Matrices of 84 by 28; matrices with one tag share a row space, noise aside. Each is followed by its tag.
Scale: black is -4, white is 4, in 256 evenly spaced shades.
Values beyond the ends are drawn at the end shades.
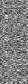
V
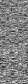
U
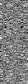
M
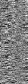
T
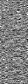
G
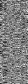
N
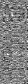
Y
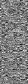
G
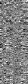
M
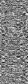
G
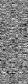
U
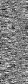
T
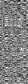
V
